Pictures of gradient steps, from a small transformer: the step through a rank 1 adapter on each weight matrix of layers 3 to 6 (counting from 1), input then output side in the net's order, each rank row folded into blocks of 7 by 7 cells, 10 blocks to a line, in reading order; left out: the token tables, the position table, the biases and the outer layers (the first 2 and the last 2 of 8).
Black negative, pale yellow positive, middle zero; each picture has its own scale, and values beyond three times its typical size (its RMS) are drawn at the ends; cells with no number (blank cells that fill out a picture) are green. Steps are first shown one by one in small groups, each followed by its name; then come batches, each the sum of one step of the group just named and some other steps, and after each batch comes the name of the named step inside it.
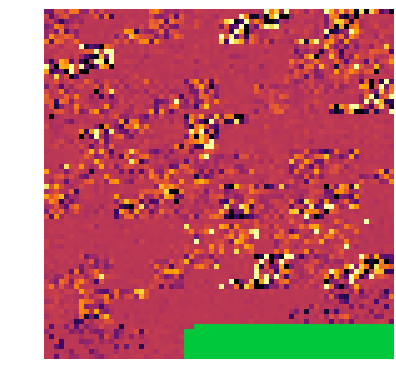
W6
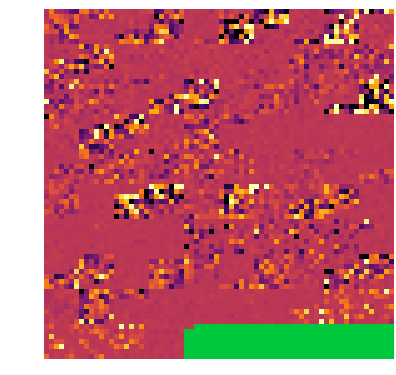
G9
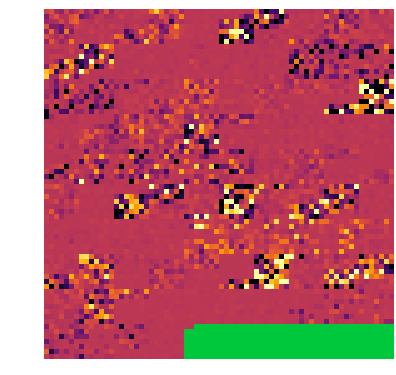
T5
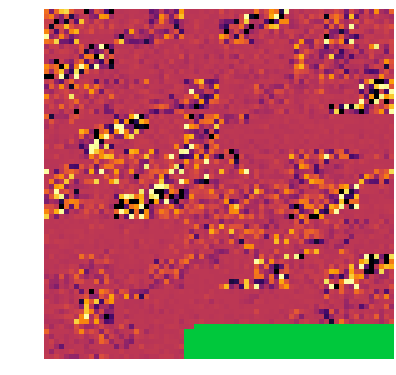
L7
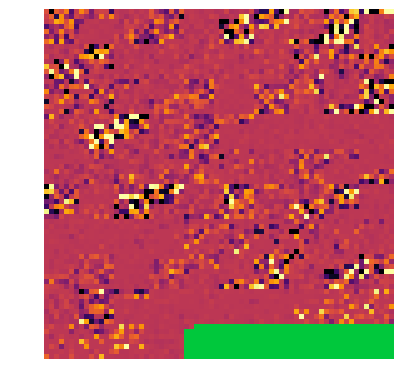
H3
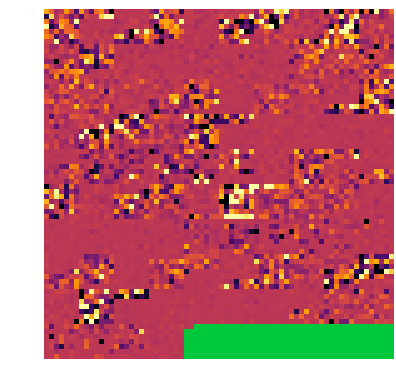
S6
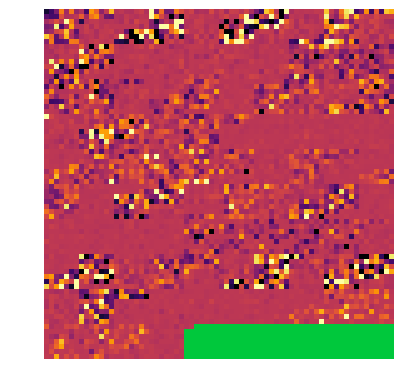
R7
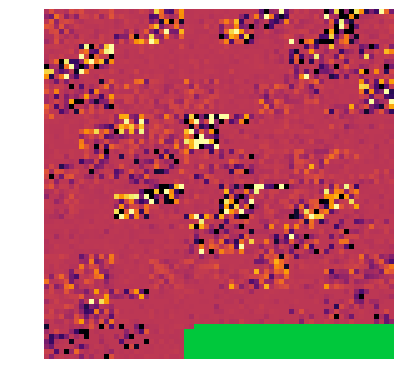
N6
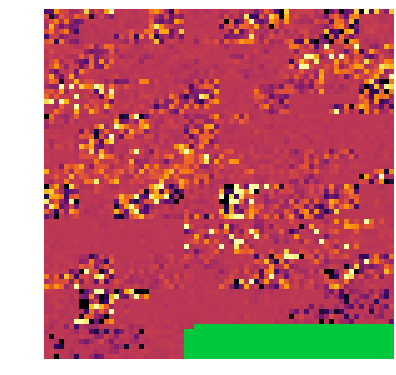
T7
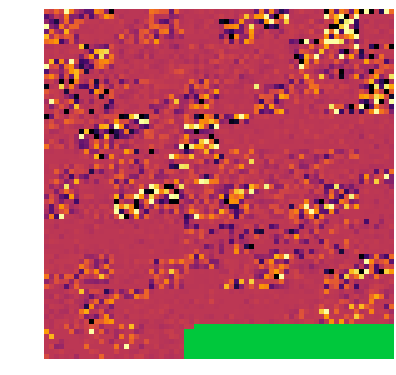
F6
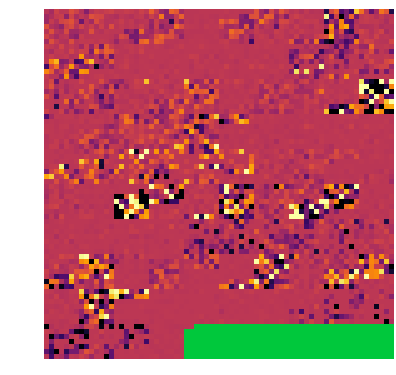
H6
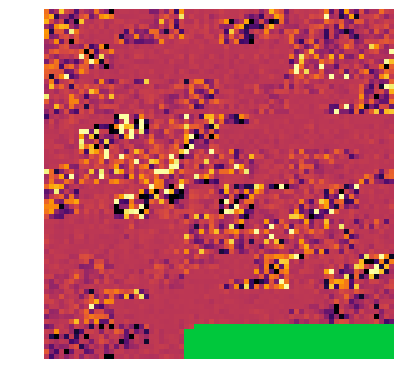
L7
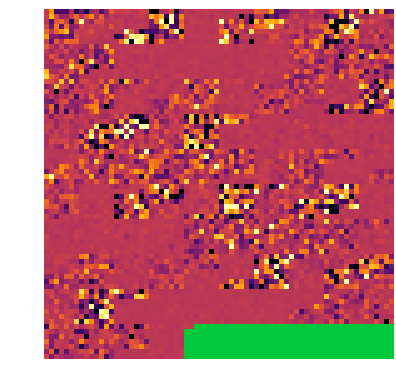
H6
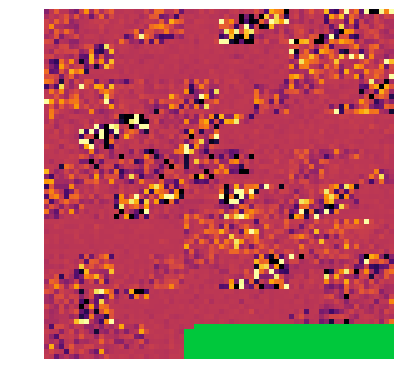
T7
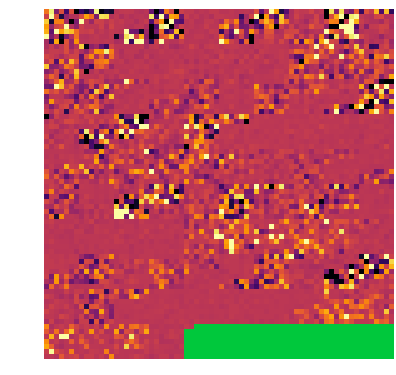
F6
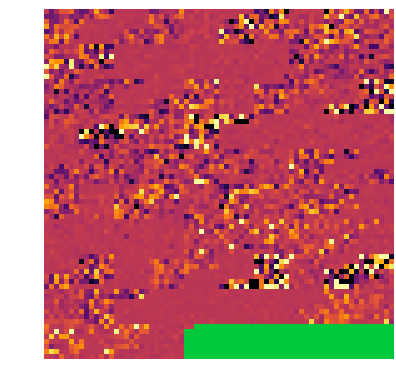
F6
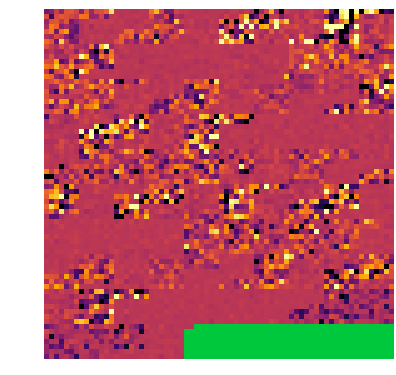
T7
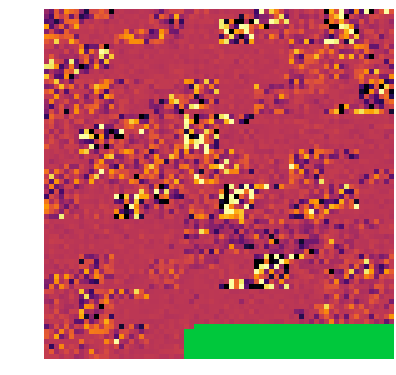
F6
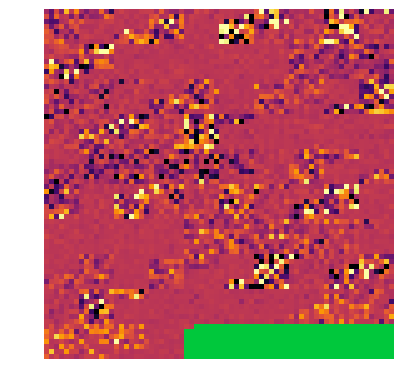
F6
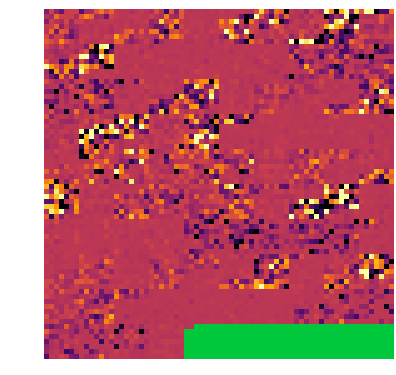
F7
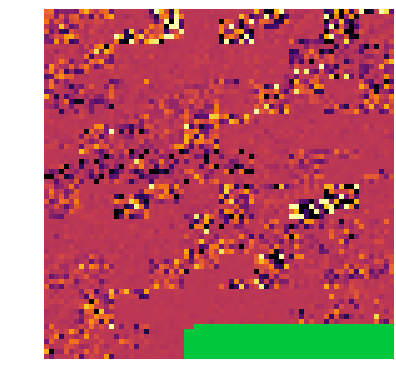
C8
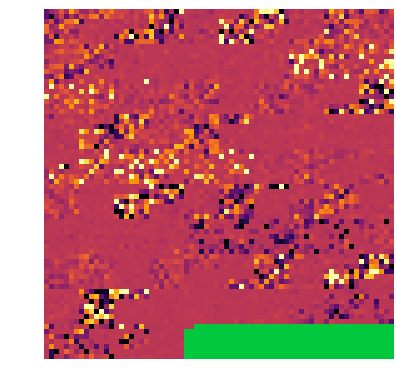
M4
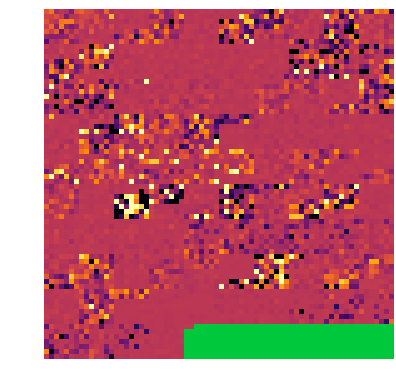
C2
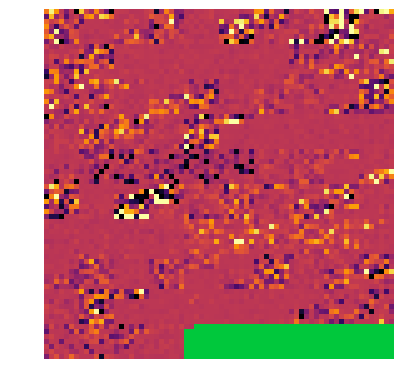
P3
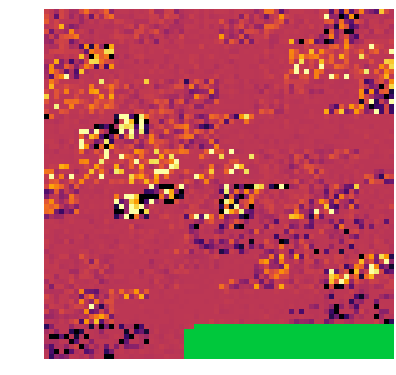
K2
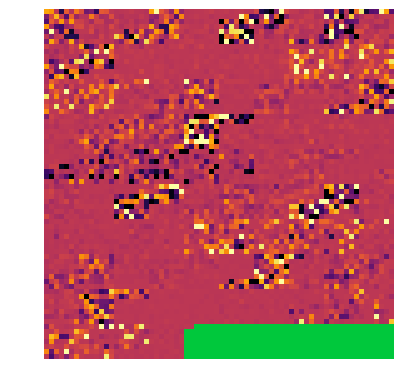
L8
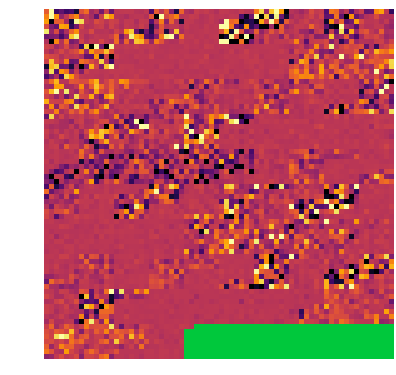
C8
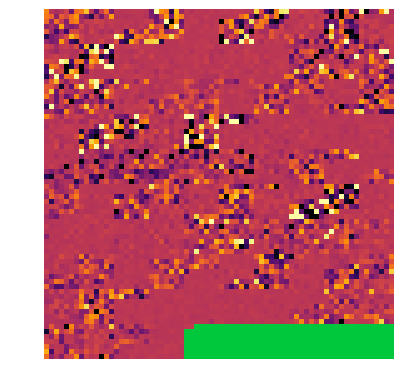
C8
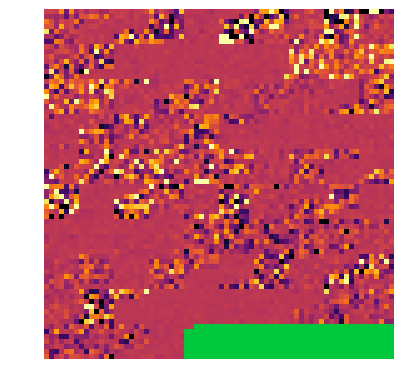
M4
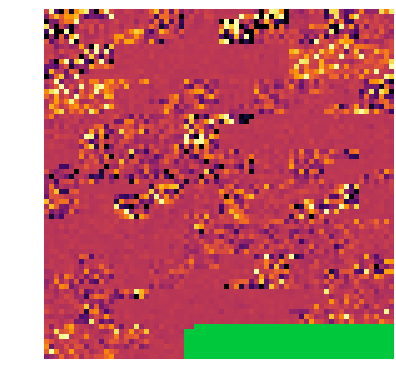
L8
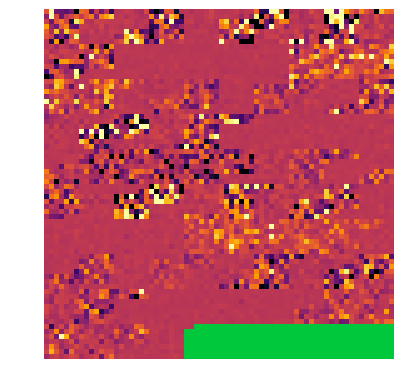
P3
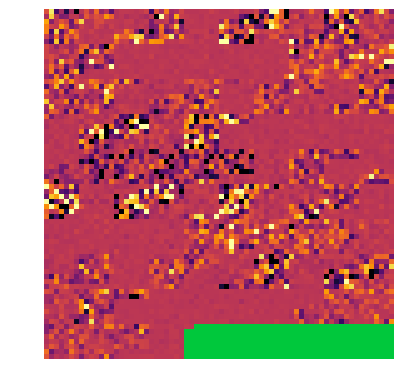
C8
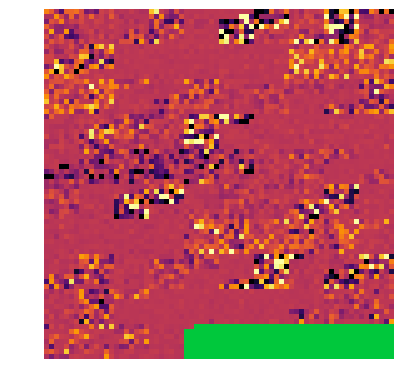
L8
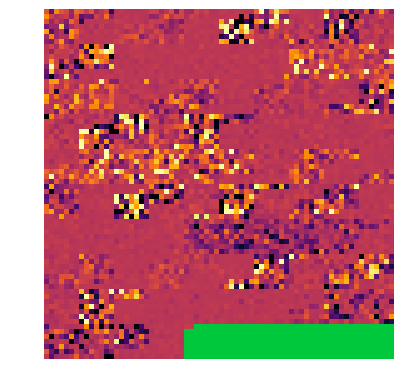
K2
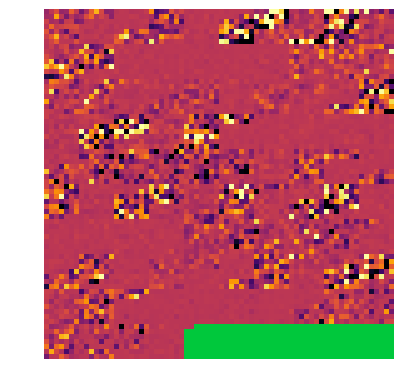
F7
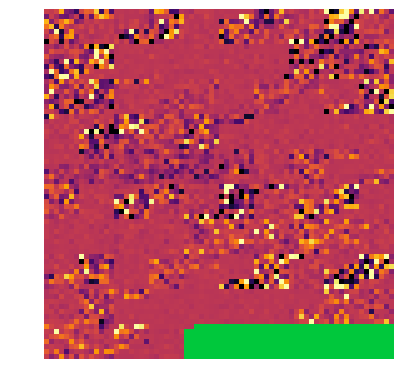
C2
